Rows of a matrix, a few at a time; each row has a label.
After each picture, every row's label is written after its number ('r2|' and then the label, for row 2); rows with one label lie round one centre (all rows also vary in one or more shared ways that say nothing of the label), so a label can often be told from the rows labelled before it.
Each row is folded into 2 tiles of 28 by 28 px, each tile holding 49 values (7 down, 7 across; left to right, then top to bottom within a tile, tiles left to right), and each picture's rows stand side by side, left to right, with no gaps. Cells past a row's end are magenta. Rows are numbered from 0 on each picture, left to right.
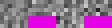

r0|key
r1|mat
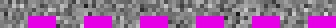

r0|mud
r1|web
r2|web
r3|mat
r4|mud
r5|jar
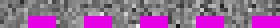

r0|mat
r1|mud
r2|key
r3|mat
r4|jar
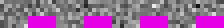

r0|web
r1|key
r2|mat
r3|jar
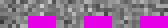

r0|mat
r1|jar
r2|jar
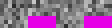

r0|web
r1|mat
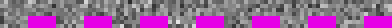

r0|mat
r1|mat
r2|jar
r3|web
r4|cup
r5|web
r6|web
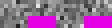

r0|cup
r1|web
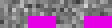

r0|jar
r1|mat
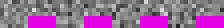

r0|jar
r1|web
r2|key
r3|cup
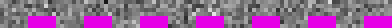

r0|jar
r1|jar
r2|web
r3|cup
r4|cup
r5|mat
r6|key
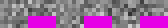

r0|jar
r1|cup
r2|key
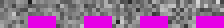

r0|key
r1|web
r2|web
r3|mat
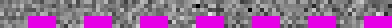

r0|mud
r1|mat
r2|mat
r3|jar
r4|cup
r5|cup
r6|mud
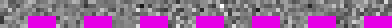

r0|mat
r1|key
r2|jar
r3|web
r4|mud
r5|web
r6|mat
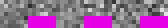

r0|cup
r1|jar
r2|key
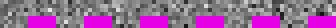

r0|mud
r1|web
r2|cup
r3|cup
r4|jar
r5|key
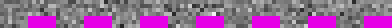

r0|web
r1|jar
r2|key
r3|mud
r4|jar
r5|key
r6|cup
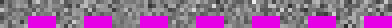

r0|key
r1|mat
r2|mud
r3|jar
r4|jar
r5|key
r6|mat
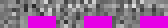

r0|cup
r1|jar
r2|jar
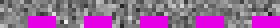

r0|key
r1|web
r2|key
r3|cup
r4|web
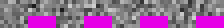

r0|cup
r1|mud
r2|key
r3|mat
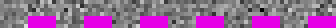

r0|web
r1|jar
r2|mat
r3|web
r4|cup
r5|mud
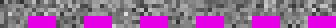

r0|mud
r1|cup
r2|key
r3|mud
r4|mat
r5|mat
